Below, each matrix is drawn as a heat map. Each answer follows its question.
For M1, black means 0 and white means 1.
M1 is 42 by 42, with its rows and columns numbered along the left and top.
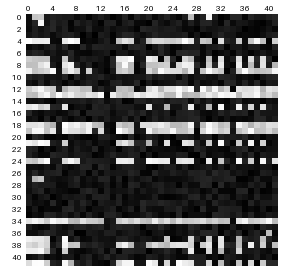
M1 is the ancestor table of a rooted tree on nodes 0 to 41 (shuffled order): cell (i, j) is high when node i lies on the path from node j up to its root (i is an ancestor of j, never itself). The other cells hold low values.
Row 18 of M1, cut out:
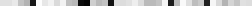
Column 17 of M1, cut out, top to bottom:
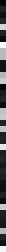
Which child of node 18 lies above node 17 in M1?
19
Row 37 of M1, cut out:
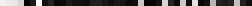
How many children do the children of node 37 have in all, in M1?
5
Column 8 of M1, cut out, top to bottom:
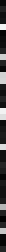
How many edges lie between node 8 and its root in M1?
9
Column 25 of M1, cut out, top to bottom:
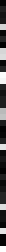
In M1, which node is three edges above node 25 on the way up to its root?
24
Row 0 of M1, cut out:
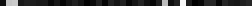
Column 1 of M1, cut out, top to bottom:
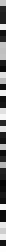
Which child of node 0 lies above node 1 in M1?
27
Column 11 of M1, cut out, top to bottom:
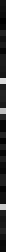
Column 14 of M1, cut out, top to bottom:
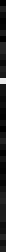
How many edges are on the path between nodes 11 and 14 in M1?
4
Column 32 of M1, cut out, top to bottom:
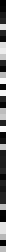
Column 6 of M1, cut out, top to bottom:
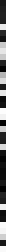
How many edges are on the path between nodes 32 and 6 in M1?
2
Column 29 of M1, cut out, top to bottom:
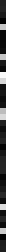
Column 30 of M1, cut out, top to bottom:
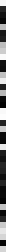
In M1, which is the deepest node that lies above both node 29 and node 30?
38
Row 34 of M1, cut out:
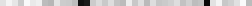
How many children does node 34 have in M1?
3
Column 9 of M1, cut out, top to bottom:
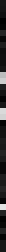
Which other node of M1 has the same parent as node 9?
33
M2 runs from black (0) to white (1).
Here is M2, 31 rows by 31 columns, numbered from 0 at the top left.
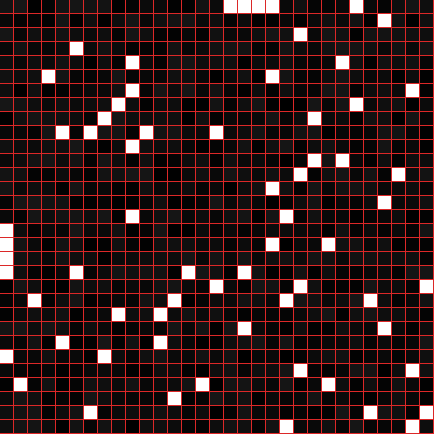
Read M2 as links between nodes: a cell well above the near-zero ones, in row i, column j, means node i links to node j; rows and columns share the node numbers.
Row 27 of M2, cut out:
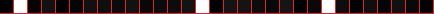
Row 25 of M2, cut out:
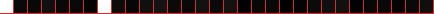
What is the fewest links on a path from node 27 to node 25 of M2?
4
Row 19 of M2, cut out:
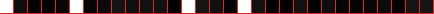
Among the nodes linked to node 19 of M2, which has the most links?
node 0
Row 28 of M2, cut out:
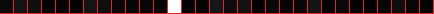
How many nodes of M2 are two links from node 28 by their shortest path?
1
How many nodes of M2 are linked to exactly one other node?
9
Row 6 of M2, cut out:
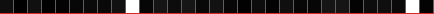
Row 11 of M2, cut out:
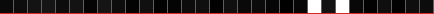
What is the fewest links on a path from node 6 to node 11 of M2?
4
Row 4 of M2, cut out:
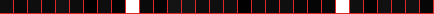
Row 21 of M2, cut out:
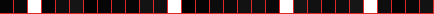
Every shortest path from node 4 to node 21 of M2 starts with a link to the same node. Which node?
node 9
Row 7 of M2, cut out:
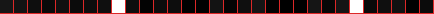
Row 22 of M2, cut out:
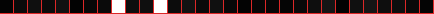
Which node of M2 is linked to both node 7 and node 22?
node 8
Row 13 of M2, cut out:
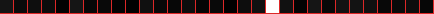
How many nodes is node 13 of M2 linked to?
1
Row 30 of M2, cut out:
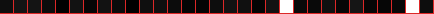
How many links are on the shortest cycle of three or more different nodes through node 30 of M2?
5
